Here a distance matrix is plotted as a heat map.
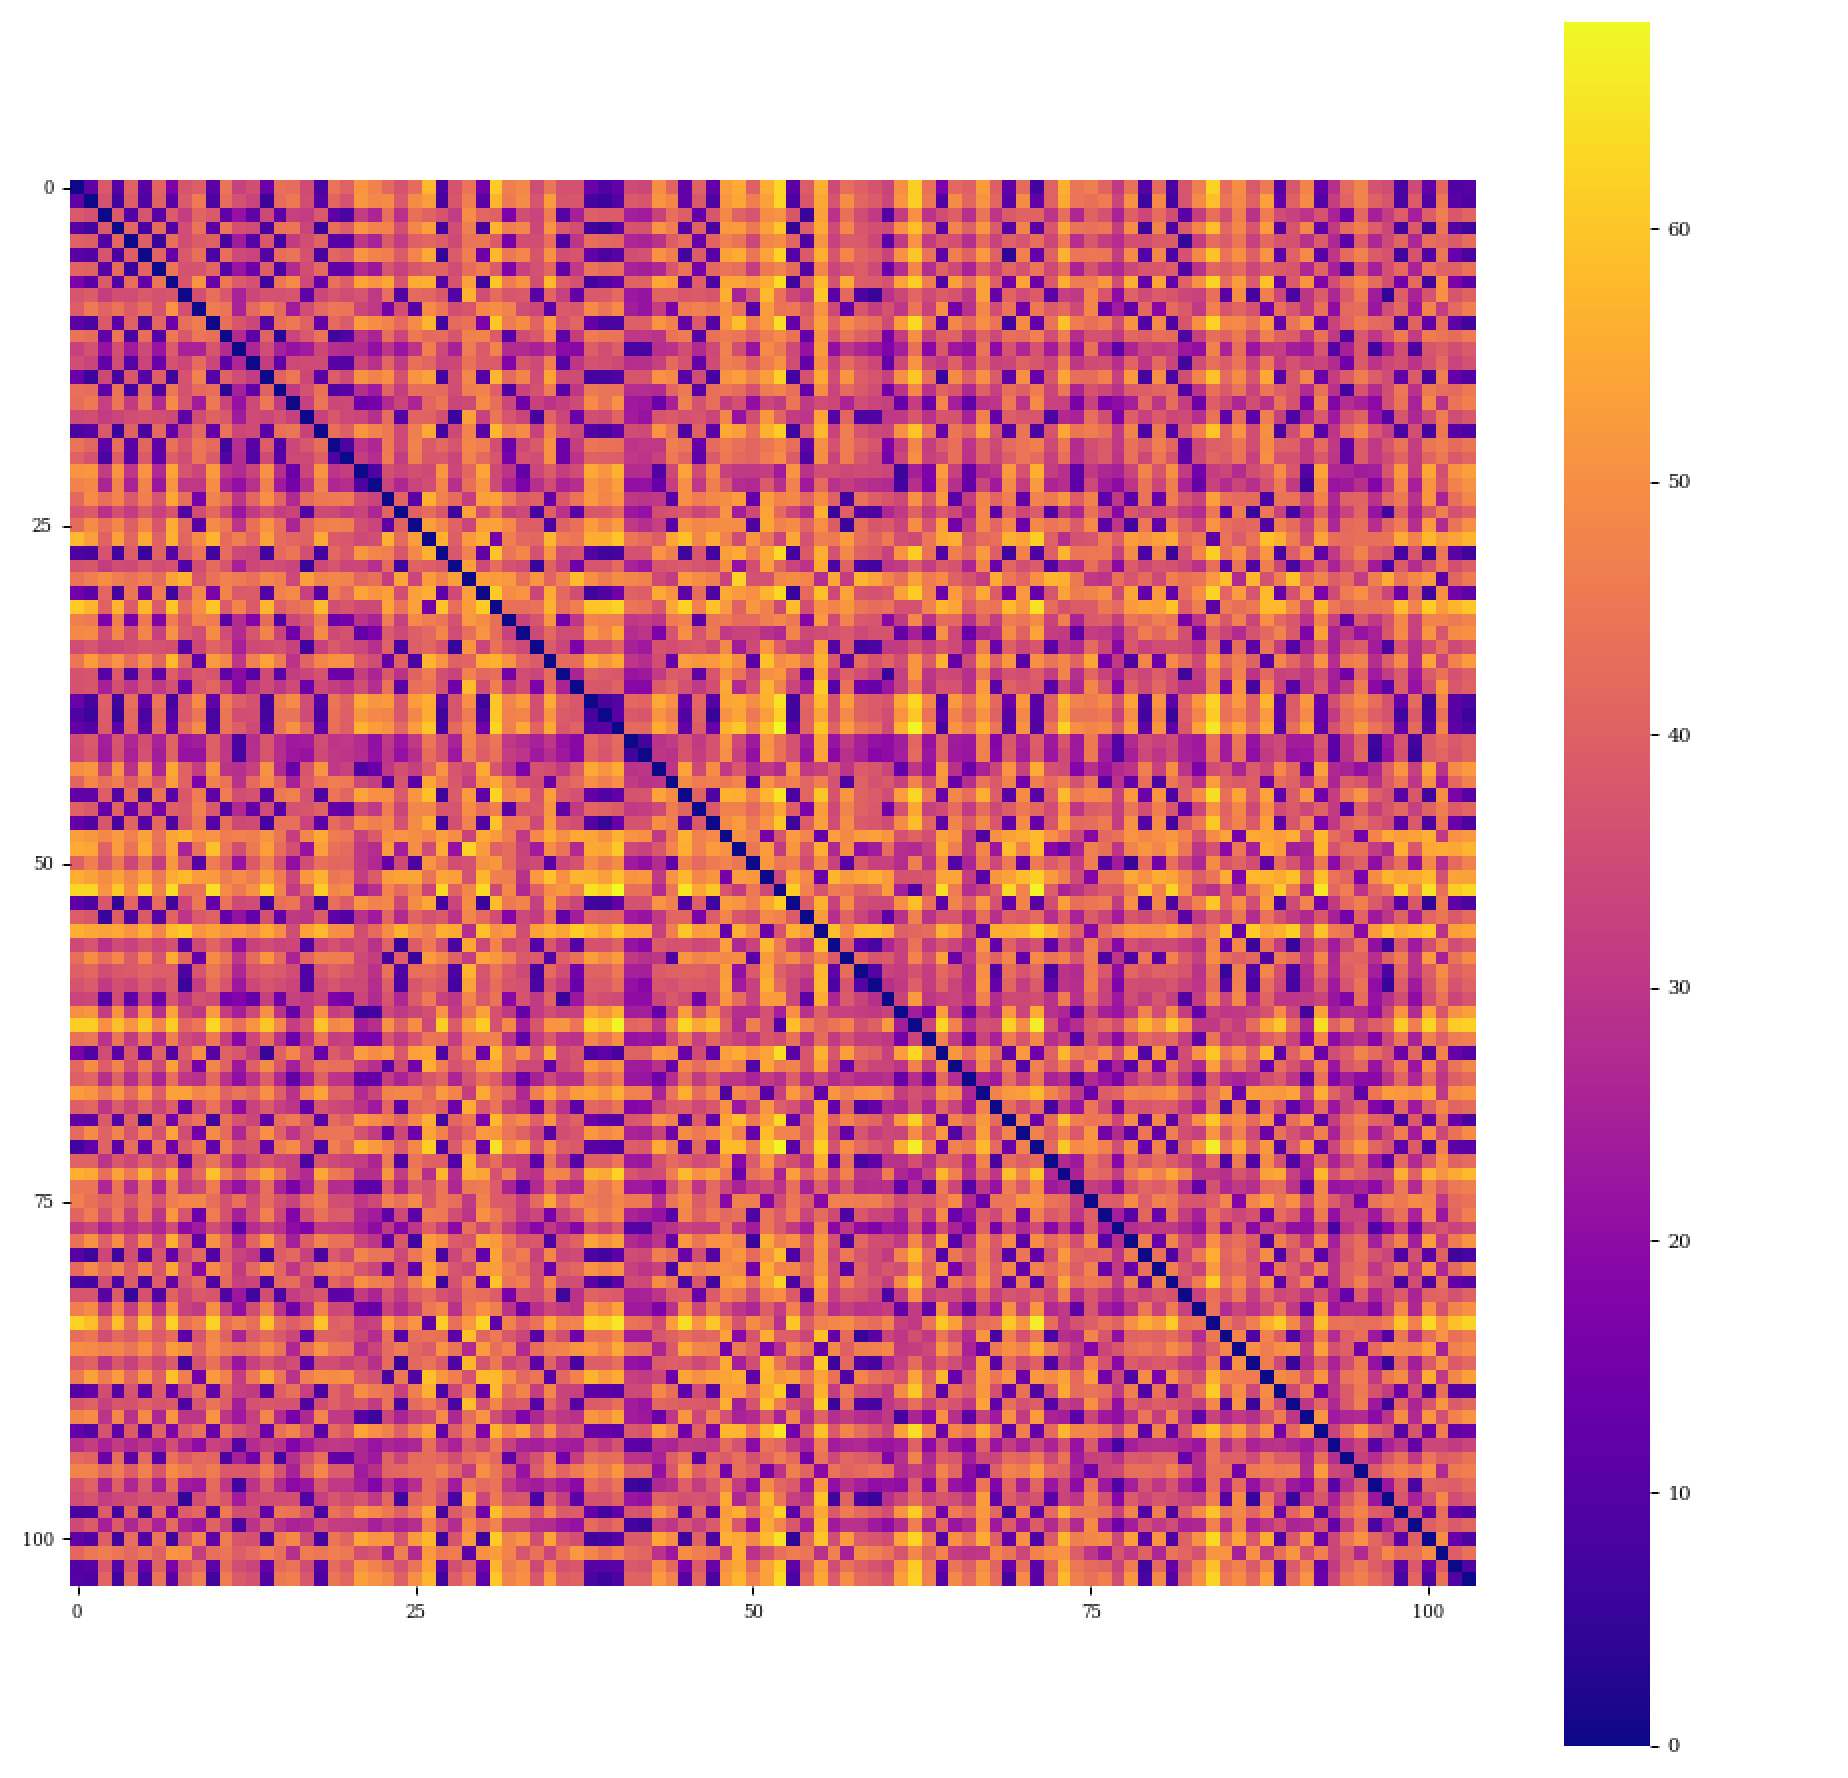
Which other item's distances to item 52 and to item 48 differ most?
62
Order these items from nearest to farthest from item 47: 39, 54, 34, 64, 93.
39, 64, 93, 34, 54
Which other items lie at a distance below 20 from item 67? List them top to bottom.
48, 51, 55, 75, 86, 95
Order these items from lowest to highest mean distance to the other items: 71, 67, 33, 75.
33, 71, 75, 67
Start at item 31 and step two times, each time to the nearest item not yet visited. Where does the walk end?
26
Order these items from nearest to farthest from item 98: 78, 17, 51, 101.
17, 101, 78, 51
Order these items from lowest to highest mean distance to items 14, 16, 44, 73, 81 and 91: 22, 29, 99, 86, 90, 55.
22, 99, 90, 86, 29, 55
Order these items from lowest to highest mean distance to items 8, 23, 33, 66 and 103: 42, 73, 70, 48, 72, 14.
42, 72, 70, 14, 73, 48
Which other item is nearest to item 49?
73
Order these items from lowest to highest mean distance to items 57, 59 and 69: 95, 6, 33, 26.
6, 33, 95, 26
